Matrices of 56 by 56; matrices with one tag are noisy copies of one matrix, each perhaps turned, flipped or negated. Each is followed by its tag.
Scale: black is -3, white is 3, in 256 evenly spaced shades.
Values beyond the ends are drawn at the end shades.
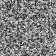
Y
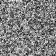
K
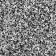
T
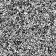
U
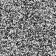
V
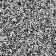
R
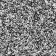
U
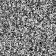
V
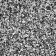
V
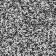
Y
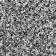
R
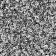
R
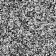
K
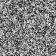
U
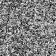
K
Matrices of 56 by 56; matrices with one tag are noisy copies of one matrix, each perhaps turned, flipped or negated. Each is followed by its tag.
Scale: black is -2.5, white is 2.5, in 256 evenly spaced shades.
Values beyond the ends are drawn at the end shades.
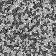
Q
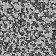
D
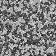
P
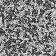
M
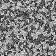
P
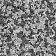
P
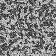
M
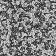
P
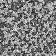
D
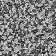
D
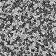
Q
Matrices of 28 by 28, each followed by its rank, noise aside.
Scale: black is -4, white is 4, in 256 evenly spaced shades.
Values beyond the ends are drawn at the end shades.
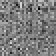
six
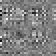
three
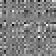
three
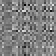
two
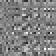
three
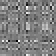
two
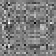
three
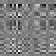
two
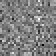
six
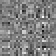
three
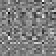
four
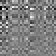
two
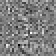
six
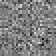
six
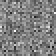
six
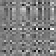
two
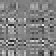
two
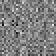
six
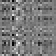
two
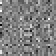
four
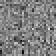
six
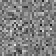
six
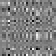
two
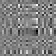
two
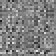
four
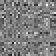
four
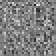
four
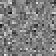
four
